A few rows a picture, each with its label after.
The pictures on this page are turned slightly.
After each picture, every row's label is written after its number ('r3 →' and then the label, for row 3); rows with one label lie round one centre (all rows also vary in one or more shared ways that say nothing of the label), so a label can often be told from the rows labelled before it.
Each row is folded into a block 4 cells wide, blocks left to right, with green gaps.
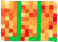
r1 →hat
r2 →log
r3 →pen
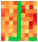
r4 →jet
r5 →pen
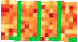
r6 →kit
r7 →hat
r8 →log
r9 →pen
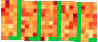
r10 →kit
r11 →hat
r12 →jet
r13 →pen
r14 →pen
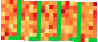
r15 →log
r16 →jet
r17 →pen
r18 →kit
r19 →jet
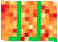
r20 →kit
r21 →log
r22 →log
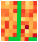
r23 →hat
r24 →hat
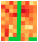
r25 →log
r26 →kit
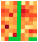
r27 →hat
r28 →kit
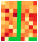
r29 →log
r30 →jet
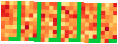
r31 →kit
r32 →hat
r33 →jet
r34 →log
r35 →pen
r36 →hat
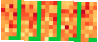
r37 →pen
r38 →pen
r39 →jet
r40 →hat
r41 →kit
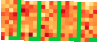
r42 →jet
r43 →kit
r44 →log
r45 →kit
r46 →hat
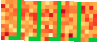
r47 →log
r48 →jet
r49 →hat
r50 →kit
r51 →pen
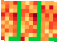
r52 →jet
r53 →jet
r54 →pen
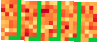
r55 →pen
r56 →log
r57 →kit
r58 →hat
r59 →pen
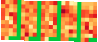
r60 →jet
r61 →log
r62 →jet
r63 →kit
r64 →hat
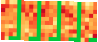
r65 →kit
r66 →pen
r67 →kit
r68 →kit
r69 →hat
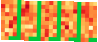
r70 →pen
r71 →kit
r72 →log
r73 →hat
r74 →kit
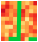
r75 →kit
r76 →jet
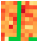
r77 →jet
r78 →kit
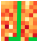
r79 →hat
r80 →hat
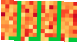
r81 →jet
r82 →log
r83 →pen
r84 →jet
